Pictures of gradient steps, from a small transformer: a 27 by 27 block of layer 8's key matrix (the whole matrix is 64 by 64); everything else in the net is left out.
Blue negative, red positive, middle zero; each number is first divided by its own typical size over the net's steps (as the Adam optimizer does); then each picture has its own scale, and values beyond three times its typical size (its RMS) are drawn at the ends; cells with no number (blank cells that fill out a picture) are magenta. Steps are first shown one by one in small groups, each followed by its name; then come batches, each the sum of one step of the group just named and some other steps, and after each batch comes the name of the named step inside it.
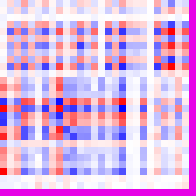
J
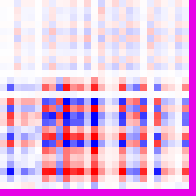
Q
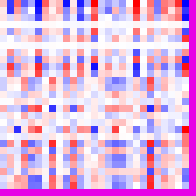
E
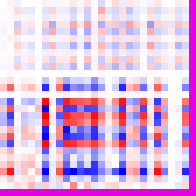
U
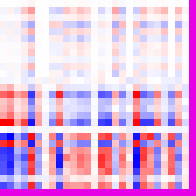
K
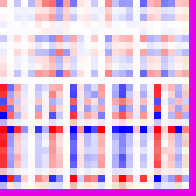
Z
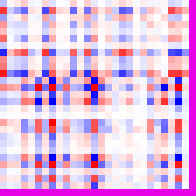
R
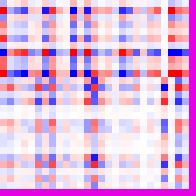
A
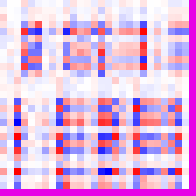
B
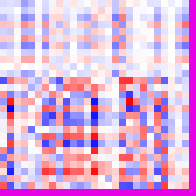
Q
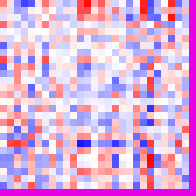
K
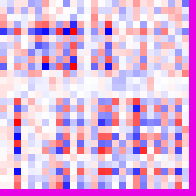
E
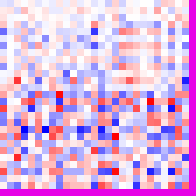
B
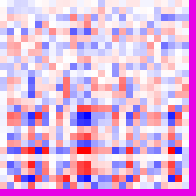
Q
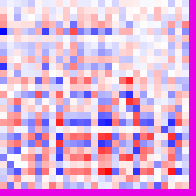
K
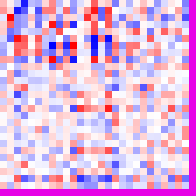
E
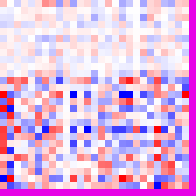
Z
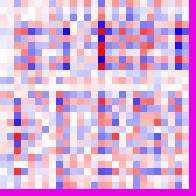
B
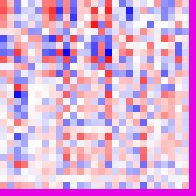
Q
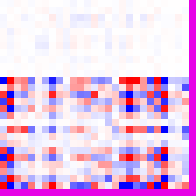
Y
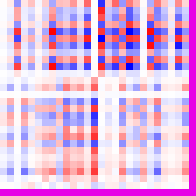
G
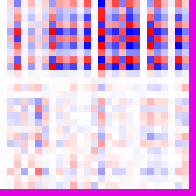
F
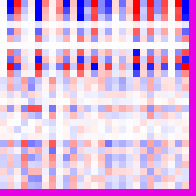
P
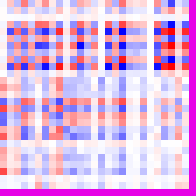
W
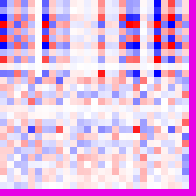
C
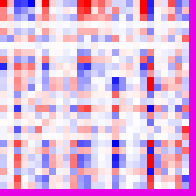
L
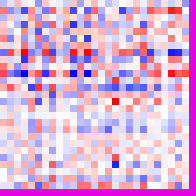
P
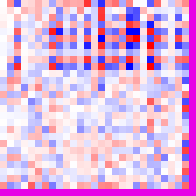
F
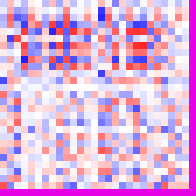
Y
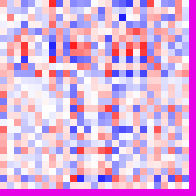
P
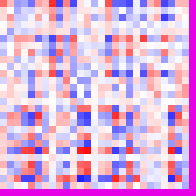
L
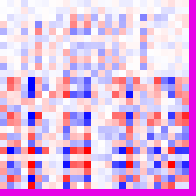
Y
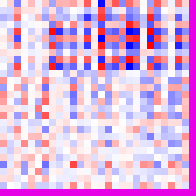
F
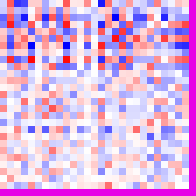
F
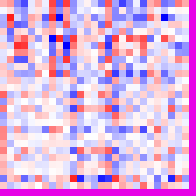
F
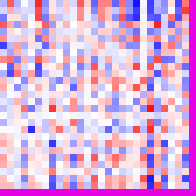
C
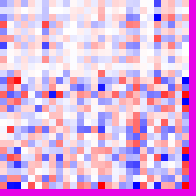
C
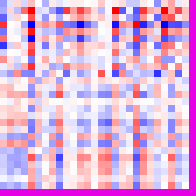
C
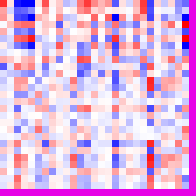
L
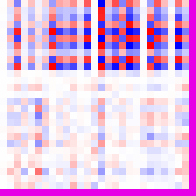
F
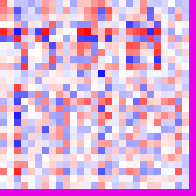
L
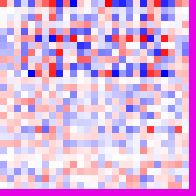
G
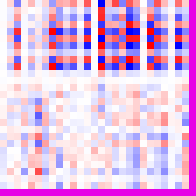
F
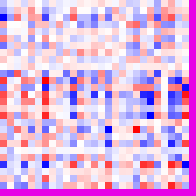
C
